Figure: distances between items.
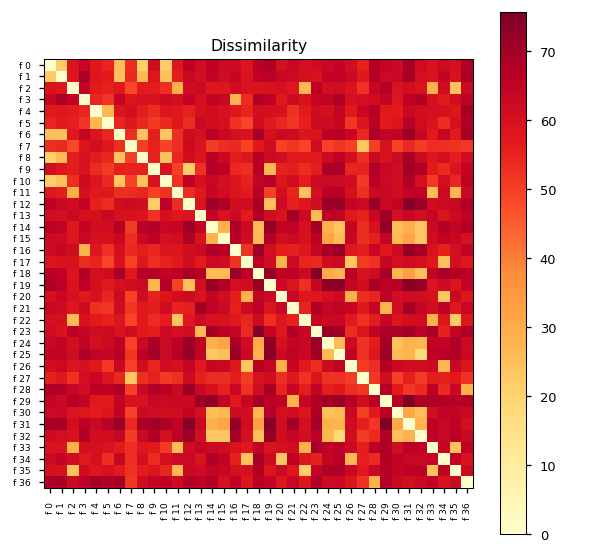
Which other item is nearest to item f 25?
f 32
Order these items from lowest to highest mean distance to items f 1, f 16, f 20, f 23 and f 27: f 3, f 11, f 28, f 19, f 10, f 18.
f 10, f 3, f 11, f 28, f 19, f 18
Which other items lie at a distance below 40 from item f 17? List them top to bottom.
f 20, f 26, f 34
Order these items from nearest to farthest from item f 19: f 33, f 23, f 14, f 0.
f 33, f 23, f 0, f 14
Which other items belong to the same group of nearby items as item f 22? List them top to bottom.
f 2, f 11, f 33, f 35
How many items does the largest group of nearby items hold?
8
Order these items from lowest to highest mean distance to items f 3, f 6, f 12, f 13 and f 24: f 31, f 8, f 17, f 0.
f 8, f 0, f 17, f 31
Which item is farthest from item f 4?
f 36
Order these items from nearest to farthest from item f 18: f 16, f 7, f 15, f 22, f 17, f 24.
f 15, f 24, f 7, f 22, f 17, f 16
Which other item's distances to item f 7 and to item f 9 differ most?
f 12
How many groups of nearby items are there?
11
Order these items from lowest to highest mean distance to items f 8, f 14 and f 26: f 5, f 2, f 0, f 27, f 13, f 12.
f 0, f 27, f 5, f 2, f 13, f 12
